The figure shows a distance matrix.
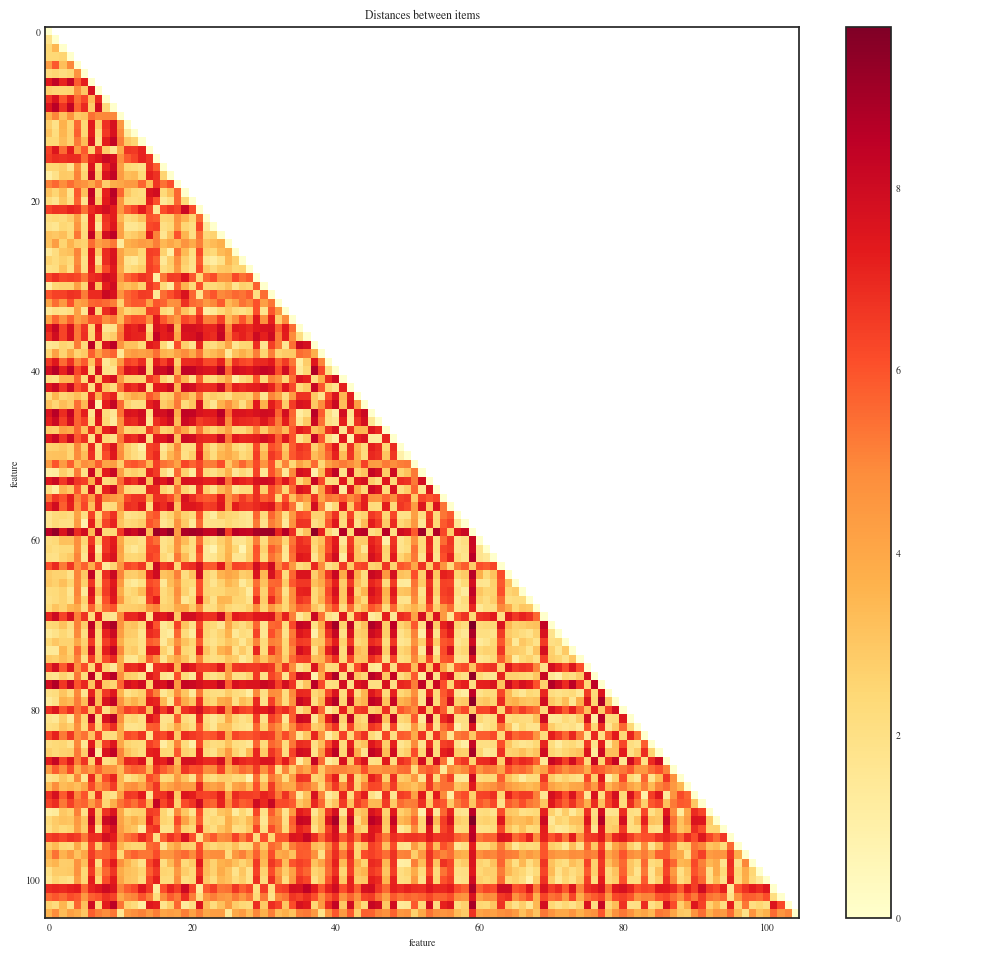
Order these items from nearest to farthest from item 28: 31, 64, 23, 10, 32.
23, 64, 10, 32, 31
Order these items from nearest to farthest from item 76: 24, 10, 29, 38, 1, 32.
1, 24, 38, 10, 32, 29
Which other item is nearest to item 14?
75
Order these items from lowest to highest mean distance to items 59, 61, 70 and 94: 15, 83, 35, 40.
83, 35, 40, 15
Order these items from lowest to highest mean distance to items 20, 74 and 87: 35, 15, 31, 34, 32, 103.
103, 32, 34, 31, 15, 35
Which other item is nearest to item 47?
60
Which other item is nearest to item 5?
58
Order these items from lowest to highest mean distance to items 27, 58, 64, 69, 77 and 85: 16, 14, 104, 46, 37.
16, 37, 104, 14, 46
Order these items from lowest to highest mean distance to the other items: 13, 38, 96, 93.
96, 38, 13, 93
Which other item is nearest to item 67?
100
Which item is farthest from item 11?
59
